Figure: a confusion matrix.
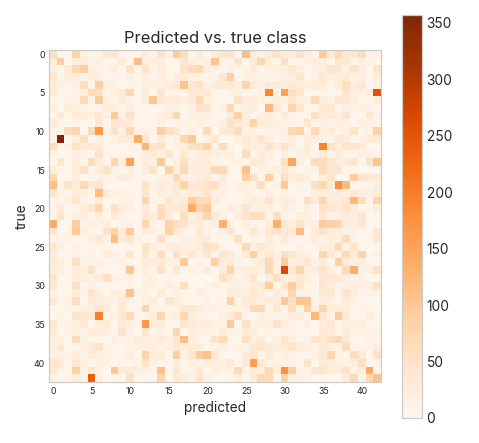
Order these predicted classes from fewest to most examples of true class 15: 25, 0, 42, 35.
42, 0, 35, 25
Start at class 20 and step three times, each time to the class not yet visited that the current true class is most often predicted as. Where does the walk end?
13
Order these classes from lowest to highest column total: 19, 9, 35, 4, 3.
9, 4, 19, 3, 35
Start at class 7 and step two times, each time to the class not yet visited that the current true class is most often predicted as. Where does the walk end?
30
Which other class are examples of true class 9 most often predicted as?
26
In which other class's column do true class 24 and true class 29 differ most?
8
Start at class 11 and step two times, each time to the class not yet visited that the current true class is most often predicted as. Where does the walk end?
21
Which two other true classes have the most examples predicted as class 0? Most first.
22, 17
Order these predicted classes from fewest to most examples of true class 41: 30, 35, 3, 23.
23, 35, 3, 30
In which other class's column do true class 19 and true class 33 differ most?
39
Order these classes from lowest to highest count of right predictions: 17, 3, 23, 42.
3, 23, 17, 42
